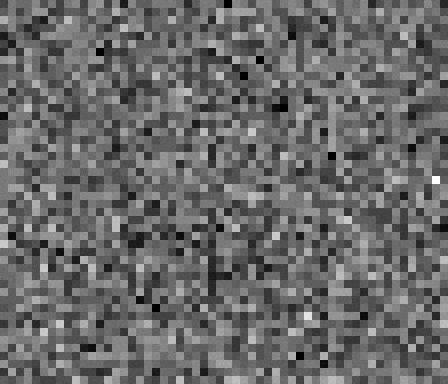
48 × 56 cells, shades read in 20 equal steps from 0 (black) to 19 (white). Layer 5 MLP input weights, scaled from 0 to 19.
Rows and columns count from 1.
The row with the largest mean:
25
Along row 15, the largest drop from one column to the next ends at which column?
48
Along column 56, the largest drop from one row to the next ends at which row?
11
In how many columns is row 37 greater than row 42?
22
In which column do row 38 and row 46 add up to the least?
18
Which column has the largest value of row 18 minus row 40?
46
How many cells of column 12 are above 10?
9
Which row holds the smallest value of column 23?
30
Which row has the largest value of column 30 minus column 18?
5
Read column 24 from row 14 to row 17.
10 9 9 5
